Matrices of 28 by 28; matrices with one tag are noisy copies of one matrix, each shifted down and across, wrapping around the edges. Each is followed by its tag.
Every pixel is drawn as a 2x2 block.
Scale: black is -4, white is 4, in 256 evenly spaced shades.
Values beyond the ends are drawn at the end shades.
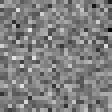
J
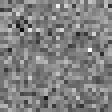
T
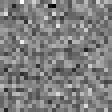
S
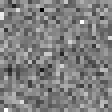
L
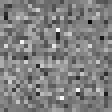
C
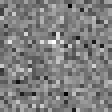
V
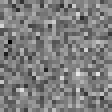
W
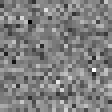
C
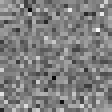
T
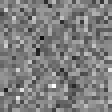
W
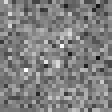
L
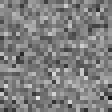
T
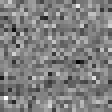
S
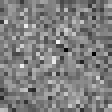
L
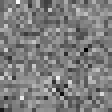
T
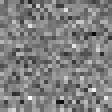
S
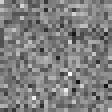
L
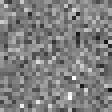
L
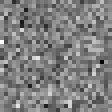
W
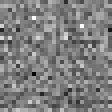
S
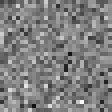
W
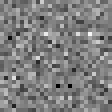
V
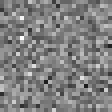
J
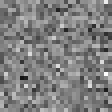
S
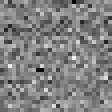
S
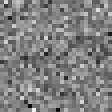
L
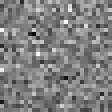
S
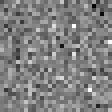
W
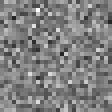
J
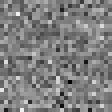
T
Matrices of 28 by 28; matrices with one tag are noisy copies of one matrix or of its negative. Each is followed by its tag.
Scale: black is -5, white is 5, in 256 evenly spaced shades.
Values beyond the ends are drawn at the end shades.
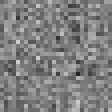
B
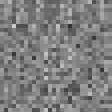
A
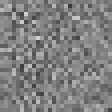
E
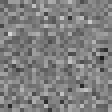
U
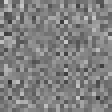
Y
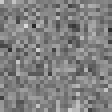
B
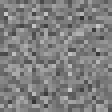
U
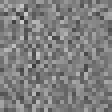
E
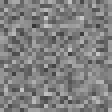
U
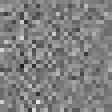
E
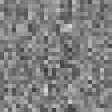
A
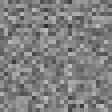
U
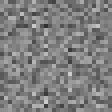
U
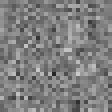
B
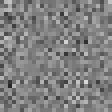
Y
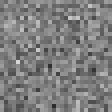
B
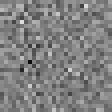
E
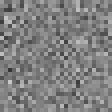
Y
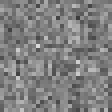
B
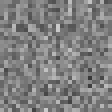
A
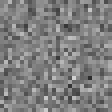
A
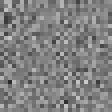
Y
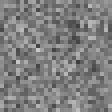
B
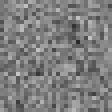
B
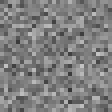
U
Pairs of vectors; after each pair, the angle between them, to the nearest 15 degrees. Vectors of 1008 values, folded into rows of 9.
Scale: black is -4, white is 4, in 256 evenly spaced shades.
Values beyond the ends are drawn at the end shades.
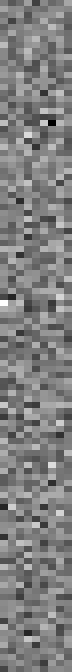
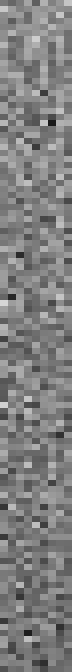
30 degrees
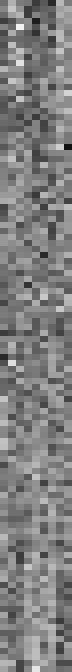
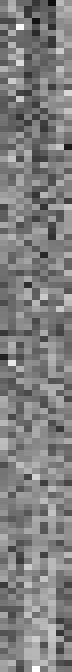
15 degrees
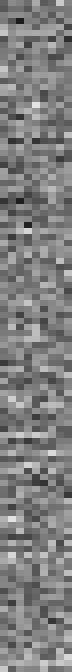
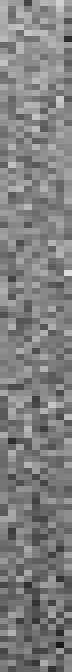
75 degrees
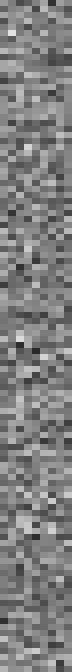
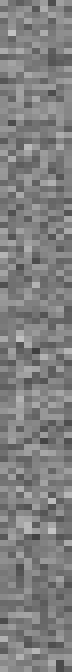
15 degrees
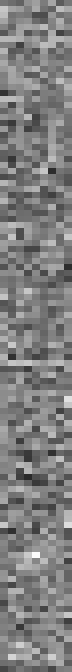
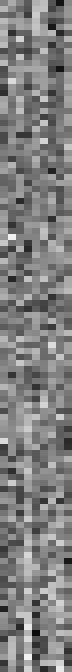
75 degrees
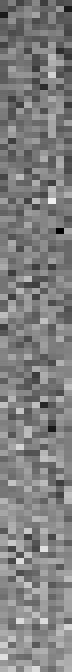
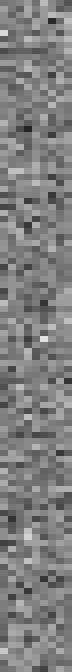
105 degrees
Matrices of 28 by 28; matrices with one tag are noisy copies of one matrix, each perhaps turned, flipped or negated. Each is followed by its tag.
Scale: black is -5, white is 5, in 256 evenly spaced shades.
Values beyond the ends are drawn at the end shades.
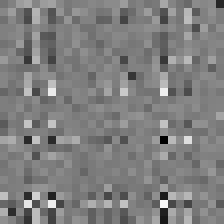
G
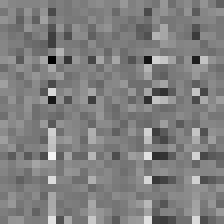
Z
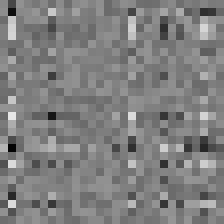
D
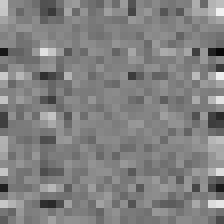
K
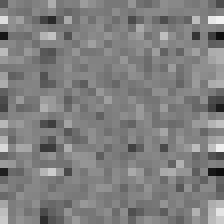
K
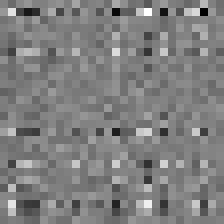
D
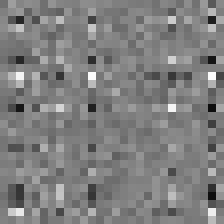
D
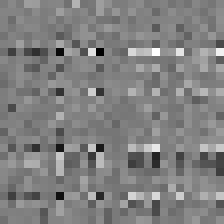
Z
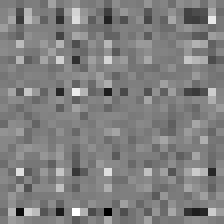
D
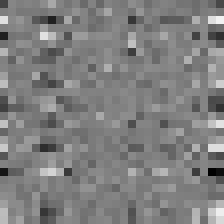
K
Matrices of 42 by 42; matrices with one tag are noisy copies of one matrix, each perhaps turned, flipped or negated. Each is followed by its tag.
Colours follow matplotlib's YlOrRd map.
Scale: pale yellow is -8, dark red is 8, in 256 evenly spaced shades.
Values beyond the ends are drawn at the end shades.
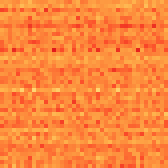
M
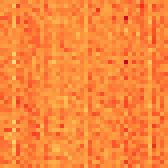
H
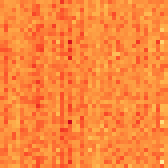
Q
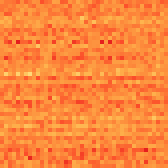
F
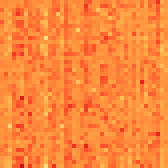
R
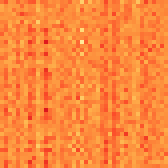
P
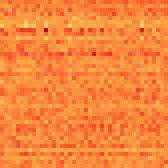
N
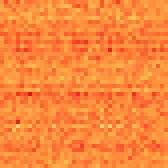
F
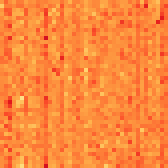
R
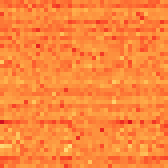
R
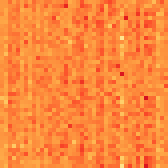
R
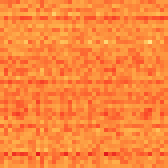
H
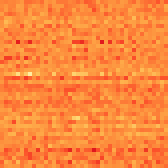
F
